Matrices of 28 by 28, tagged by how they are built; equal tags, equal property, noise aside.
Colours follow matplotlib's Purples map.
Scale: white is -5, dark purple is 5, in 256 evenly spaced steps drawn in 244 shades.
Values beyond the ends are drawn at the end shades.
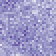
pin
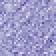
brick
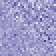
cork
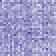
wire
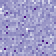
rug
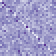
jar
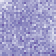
pin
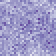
pin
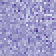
cork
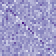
jar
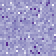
rug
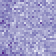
pin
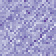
brick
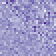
cork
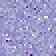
rug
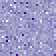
rug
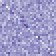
jar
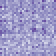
wire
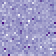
rug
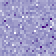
rug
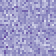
wire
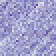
brick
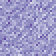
brick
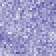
pin
